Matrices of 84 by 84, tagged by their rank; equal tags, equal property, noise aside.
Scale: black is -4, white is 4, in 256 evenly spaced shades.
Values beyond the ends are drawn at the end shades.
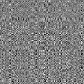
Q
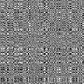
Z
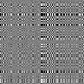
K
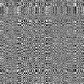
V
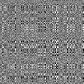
Z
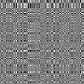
K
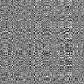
V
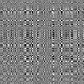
Z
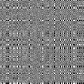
K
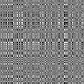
K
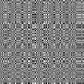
Z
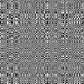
Z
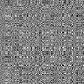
Q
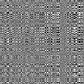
Z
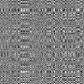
Z
